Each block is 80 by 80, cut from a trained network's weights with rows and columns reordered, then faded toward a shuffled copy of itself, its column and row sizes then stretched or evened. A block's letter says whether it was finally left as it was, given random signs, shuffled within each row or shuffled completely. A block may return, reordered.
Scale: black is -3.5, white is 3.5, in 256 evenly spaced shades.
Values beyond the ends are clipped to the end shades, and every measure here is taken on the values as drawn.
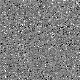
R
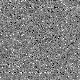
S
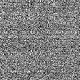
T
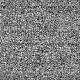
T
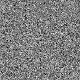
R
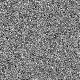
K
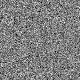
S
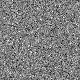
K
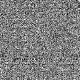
T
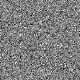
R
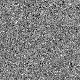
S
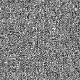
T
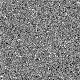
K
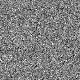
S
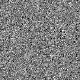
R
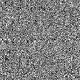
T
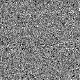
R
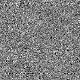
R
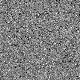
S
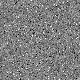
K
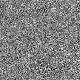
R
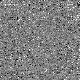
T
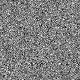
S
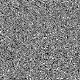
R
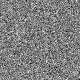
K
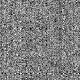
T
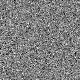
K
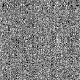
T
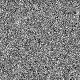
K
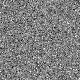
K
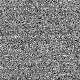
S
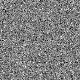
R
